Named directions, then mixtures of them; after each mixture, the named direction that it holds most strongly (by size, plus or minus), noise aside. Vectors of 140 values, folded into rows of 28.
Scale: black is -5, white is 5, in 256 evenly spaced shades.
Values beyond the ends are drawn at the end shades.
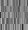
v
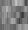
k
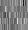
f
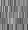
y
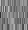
y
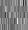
f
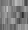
k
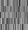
v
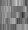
k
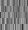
v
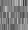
f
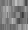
k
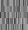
v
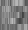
k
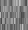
v
